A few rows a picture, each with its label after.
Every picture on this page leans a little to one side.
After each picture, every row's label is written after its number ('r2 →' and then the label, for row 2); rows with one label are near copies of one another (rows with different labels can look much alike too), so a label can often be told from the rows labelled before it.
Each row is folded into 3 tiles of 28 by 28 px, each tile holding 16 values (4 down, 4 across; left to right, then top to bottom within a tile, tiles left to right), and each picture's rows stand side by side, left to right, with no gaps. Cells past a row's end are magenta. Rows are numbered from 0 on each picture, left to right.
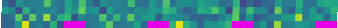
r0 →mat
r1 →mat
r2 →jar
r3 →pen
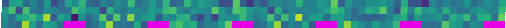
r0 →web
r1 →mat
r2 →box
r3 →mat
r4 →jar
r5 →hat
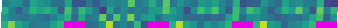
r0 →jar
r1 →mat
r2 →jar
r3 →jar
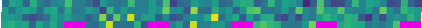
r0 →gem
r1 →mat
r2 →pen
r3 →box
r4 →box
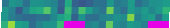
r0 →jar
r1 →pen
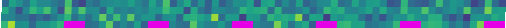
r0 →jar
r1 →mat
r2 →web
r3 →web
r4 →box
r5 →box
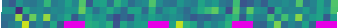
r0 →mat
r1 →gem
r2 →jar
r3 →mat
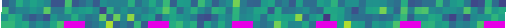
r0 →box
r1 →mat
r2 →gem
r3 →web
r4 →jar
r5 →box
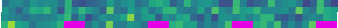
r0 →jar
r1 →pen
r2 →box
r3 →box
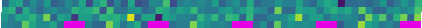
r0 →web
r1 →web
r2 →hat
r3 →pen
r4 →hat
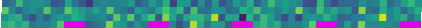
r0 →box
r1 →hat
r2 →web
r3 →box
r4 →pen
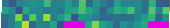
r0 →mat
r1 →jar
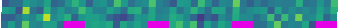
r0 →pen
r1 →gem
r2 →gem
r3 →mat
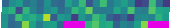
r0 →web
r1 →box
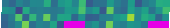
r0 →mat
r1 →pen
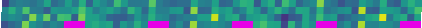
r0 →hat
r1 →gem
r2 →pen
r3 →gem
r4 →pen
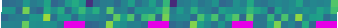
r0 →pen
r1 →hat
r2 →hat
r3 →mat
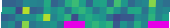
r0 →pen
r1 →gem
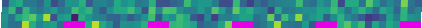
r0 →web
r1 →jar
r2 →box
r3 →mat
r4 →gem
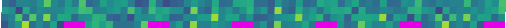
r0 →mat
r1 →box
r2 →pen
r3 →pen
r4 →web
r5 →mat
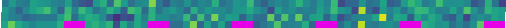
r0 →jar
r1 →gem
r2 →mat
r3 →mat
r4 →pen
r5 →box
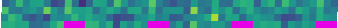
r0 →box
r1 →gem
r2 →pen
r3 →gem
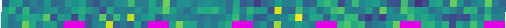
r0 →web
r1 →mat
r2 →jar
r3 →pen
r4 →box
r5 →gem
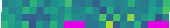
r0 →gem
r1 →mat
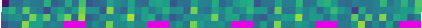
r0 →hat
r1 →pen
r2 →pen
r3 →pen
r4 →mat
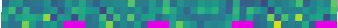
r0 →web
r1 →mat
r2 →jar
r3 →mat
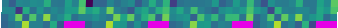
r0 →mat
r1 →hat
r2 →hat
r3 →mat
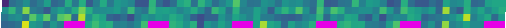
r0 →hat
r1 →box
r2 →gem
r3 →jar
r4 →box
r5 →pen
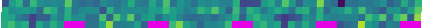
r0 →gem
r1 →mat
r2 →jar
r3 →gem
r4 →hat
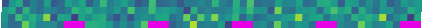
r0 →web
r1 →box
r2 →mat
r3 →pen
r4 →web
